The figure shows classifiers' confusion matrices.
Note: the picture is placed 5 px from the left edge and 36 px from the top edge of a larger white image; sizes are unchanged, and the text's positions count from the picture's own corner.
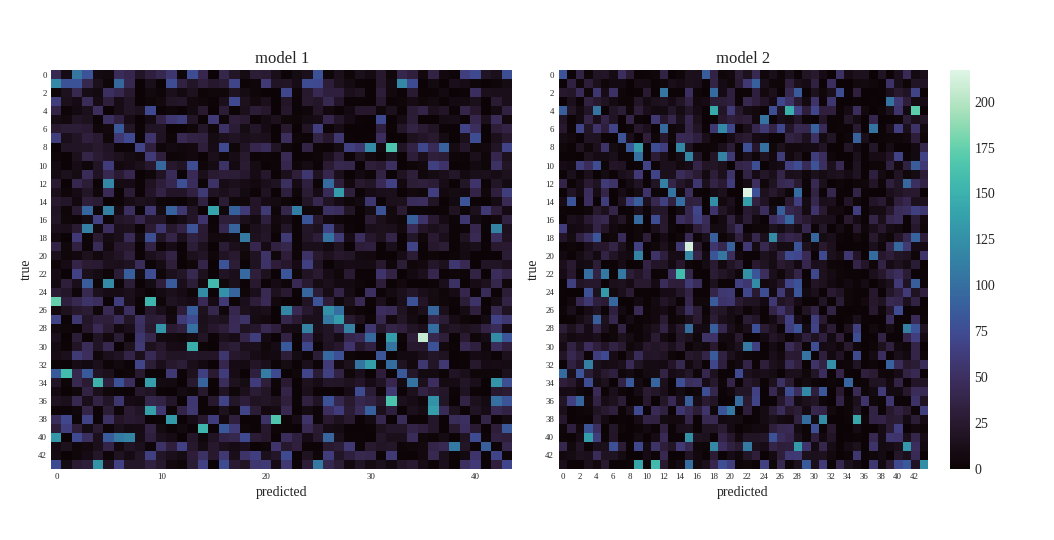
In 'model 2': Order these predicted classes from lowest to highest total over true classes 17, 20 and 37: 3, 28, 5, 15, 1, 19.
1, 3, 5, 28, 15, 19
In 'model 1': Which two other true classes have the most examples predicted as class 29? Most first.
32, 35
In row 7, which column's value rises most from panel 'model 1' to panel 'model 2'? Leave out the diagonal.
35
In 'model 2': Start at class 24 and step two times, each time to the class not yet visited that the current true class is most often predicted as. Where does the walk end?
11
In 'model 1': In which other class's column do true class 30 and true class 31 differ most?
13
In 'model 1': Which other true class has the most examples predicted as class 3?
17
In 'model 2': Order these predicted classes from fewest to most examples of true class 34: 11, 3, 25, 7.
25, 7, 3, 11
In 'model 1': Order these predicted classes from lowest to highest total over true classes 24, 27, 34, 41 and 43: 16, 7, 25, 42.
7, 25, 42, 16
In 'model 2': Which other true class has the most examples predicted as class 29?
35
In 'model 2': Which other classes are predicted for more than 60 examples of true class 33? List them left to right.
0, 2, 21
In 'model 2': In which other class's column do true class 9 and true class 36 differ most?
19
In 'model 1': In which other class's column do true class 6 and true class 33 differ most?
1
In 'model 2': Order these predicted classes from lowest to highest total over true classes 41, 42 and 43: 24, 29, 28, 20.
24, 20, 29, 28
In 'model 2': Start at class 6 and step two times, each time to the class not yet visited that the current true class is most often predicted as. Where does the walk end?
15
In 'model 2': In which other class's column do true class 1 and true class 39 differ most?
23
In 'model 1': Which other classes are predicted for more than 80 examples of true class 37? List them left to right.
9, 30, 36
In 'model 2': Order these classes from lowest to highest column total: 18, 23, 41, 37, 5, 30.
37, 5, 41, 23, 30, 18
